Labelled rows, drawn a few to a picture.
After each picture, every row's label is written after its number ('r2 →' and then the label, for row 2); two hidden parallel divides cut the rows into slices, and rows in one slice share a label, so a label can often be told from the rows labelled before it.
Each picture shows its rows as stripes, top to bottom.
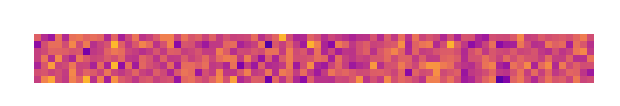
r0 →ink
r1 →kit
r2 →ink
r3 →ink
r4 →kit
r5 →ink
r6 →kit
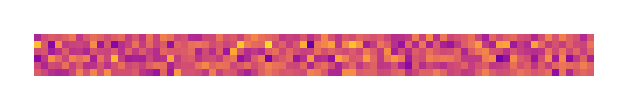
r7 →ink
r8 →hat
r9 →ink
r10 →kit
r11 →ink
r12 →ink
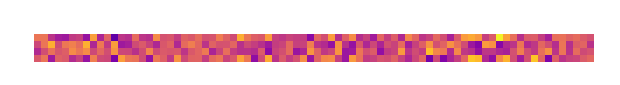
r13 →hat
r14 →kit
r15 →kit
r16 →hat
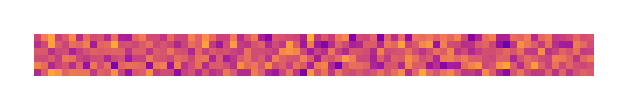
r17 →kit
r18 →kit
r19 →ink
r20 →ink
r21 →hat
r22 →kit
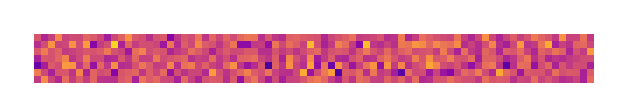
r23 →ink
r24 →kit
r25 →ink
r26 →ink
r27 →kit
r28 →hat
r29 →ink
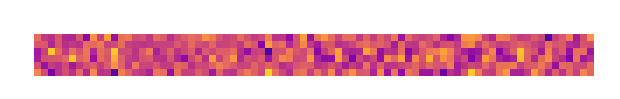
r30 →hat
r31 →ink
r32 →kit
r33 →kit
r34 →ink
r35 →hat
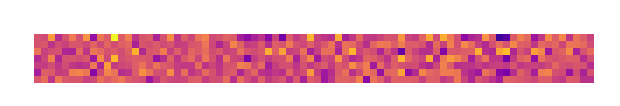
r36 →kit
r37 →ink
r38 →hat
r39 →kit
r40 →ink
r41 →kit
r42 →ink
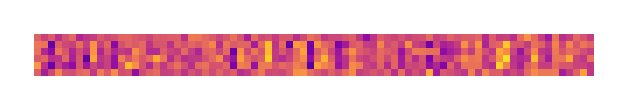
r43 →ink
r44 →hat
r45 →hat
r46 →hat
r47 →hat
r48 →ink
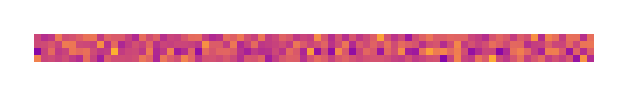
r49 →ink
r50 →ink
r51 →kit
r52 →ink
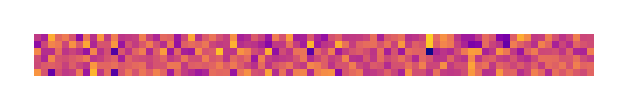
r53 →kit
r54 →kit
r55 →hat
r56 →ink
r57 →ink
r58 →hat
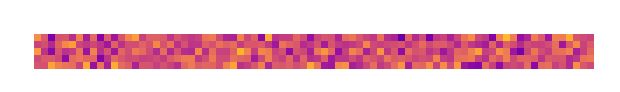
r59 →hat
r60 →ink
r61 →hat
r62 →ink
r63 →kit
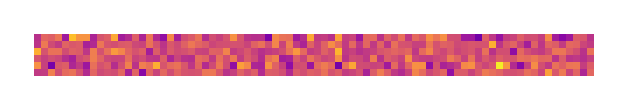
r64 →kit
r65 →ink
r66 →ink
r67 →ink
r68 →hat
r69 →ink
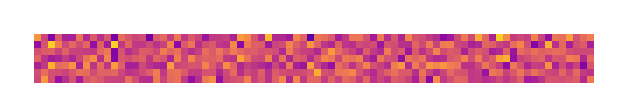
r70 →hat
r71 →kit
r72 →ink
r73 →hat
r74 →kit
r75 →ink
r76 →ink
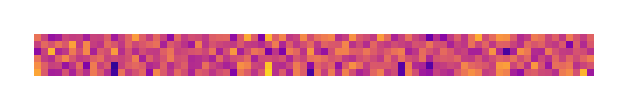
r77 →hat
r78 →ink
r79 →kit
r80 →ink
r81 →hat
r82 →hat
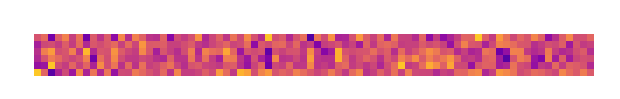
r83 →hat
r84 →ink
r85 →kit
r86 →kit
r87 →kit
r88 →hat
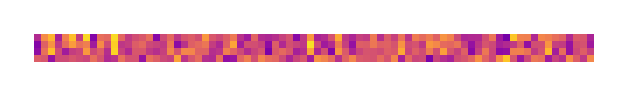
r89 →kit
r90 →kit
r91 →kit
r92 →hat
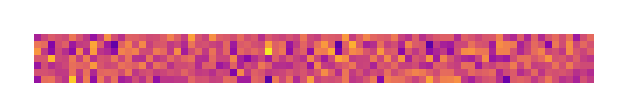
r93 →ink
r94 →hat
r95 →hat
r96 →kit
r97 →ink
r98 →ink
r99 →kit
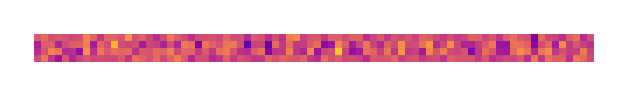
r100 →ink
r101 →kit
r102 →kit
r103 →ink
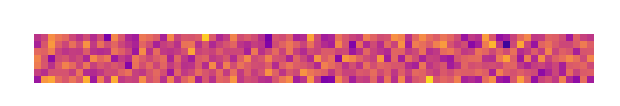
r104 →kit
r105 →kit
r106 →ink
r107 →hat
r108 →ink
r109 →ink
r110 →kit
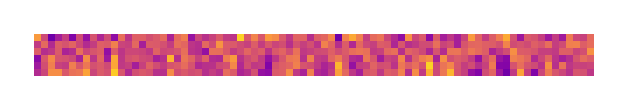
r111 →hat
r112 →ink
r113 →ink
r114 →kit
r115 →kit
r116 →kit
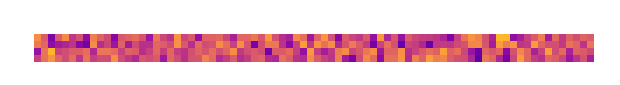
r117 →hat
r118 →hat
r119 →kit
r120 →kit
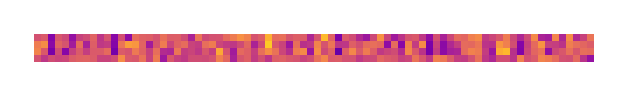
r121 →hat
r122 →hat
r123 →hat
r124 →ink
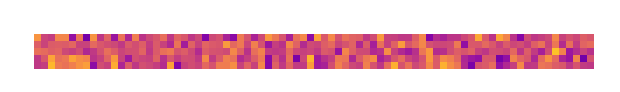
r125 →hat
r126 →ink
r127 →ink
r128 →kit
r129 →kit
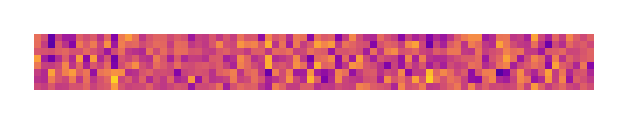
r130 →hat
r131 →hat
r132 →ink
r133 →hat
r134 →hat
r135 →kit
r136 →kit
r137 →ink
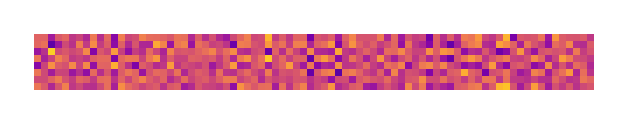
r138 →hat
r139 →hat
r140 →kit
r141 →hat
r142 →kit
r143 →hat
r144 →ink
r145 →hat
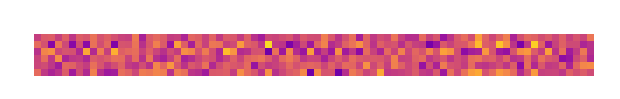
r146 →ink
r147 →hat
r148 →kit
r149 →ink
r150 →ink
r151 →hat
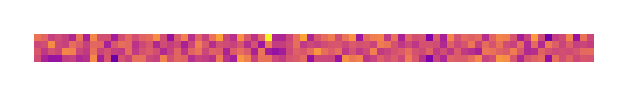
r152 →hat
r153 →ink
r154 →ink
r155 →hat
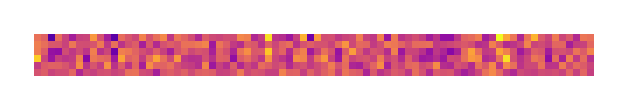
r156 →hat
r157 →ink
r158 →hat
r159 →hat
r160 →ink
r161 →ink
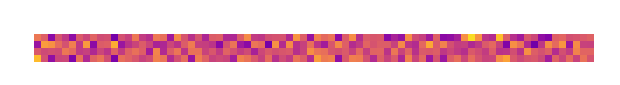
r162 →hat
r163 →kit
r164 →ink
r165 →hat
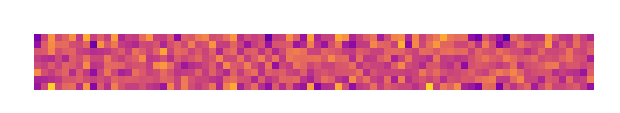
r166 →kit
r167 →kit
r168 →ink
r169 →ink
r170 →ink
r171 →ink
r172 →ink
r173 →kit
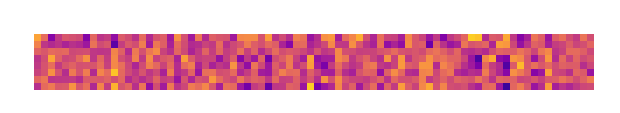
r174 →hat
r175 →hat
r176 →ink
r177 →kit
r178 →kit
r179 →kit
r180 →ink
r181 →kit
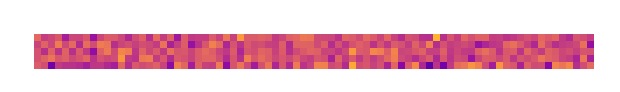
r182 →ink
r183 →ink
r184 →ink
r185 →ink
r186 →hat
